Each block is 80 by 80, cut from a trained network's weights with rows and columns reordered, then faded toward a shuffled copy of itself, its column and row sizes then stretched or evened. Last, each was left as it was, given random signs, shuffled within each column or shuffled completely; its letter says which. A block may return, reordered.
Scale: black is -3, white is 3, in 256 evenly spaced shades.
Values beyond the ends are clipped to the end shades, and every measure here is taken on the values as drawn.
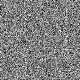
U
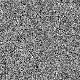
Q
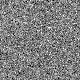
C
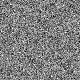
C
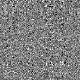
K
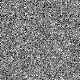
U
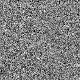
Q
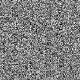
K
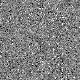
Q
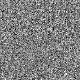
U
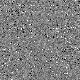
U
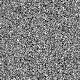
Q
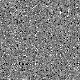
U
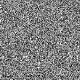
U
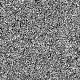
C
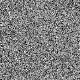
Q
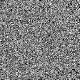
U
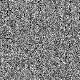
Q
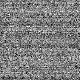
K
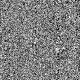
Q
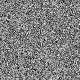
C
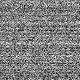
K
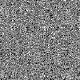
K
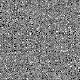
K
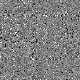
K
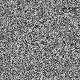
Q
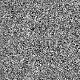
U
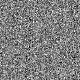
Q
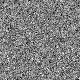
C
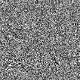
U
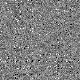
U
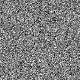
U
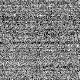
K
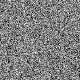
Q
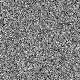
C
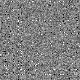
U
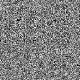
K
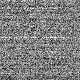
K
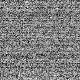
K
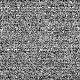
K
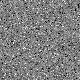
C
